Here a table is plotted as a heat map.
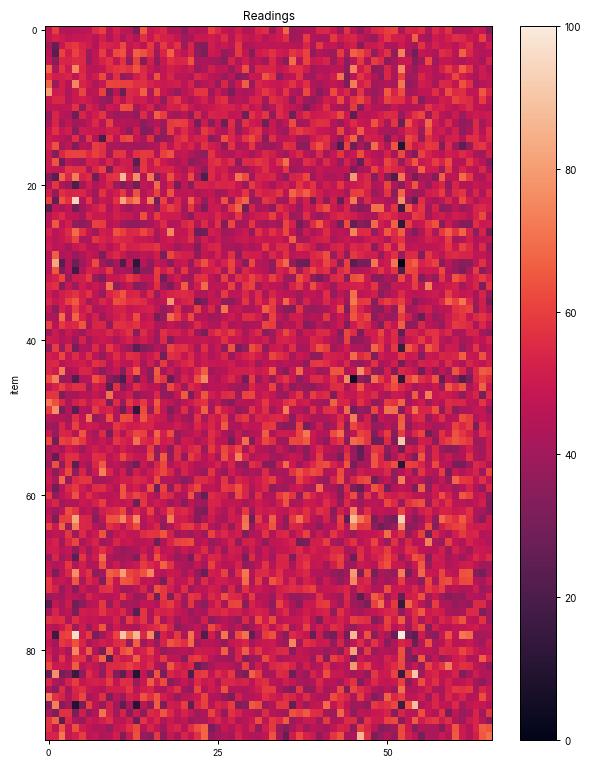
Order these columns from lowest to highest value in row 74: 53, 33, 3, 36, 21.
33, 36, 3, 21, 53
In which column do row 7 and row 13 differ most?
4
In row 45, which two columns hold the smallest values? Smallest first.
45, 52
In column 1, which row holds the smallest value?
78
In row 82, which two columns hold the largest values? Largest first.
45, 59
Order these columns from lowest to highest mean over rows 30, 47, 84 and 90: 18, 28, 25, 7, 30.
18, 25, 28, 7, 30
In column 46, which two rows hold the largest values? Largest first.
91, 44
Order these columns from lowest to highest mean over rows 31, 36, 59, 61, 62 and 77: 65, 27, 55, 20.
65, 20, 27, 55
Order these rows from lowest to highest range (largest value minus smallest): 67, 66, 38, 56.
67, 38, 66, 56
